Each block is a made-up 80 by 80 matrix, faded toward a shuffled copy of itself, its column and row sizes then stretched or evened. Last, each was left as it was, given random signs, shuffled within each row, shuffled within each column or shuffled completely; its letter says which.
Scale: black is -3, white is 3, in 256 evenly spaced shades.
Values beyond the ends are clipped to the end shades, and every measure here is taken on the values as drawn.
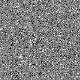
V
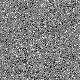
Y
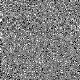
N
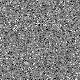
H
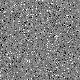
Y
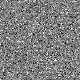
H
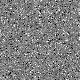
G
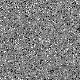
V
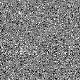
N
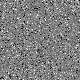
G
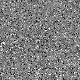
V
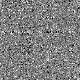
N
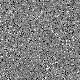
Y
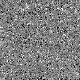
N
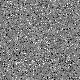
H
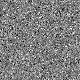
H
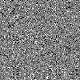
N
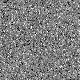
G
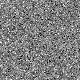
G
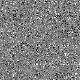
V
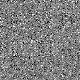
N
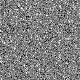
Y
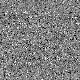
H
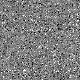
V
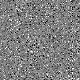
N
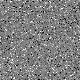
H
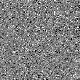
N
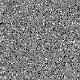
N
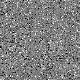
V
